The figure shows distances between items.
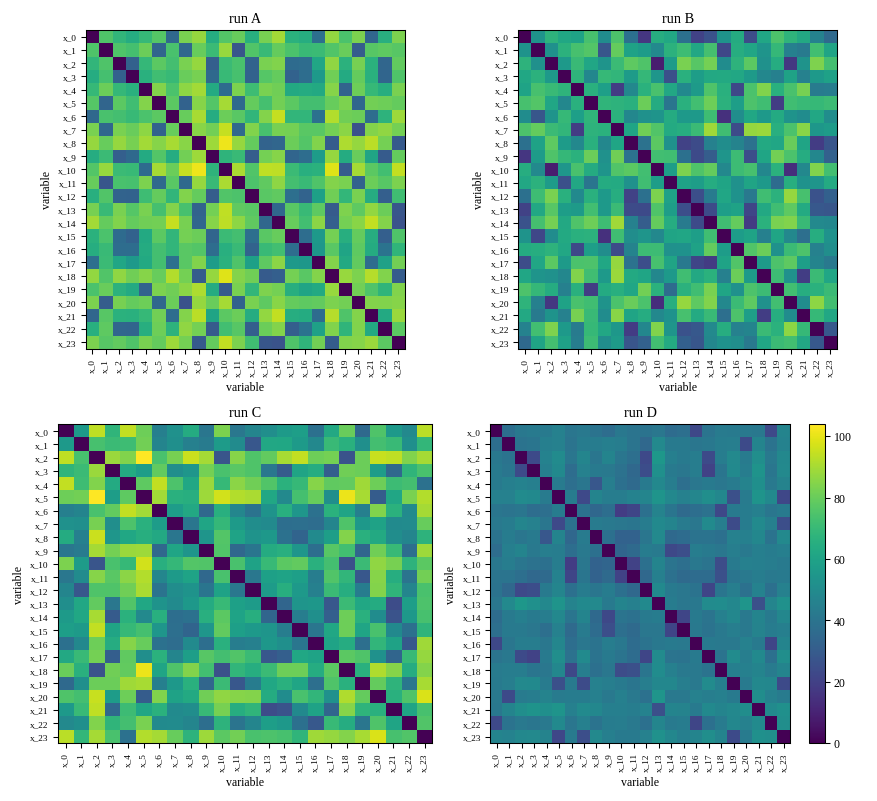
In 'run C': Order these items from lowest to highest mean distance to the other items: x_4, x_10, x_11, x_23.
x_11, x_10, x_4, x_23
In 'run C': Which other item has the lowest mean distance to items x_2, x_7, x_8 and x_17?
x_14
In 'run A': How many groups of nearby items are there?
5
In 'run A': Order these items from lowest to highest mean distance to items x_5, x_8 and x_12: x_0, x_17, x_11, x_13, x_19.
x_13, x_11, x_17, x_0, x_19
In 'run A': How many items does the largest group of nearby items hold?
7
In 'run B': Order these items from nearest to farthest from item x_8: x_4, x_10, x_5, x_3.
x_4, x_3, x_5, x_10
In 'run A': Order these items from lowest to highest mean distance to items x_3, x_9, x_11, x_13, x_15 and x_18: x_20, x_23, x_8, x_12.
x_12, x_23, x_8, x_20
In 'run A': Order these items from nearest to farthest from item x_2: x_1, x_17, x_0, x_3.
x_3, x_17, x_0, x_1
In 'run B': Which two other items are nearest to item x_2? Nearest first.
x_10, x_20
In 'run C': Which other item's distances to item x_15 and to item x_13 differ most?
x_17
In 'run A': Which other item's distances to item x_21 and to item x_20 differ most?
x_7
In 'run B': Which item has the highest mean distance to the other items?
x_7
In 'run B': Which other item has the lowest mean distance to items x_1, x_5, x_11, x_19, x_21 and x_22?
x_3
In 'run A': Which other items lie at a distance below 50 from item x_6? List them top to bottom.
x_0, x_17, x_21
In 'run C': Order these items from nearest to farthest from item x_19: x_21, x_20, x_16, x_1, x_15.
x_16, x_1, x_15, x_21, x_20
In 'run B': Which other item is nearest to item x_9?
x_0
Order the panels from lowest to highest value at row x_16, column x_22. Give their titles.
run D, run C, run A, run B
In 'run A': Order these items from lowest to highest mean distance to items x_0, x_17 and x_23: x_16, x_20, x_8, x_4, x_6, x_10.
x_6, x_16, x_8, x_4, x_10, x_20
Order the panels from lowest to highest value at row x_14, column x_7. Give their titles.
run C, run D, run A, run B
